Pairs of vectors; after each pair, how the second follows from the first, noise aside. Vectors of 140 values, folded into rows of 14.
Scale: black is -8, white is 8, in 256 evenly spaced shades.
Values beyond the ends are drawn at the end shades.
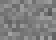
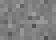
wrapped around, negated, partly zeroed.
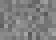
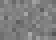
negated, partly zeroed.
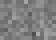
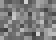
scaled up.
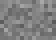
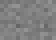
wrapped around, negated, shrunk.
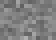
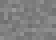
wrapped around, shrunk.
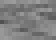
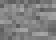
negated.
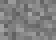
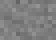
wrapped around, negated, shrunk.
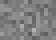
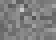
reversed.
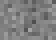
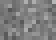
negated.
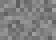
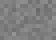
wrapped around, shrunk.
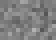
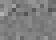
wrapped around, negated, partly zeroed.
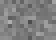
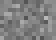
reversed.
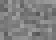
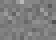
wrapped around, negated, partly zeroed.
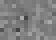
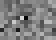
scaled up.
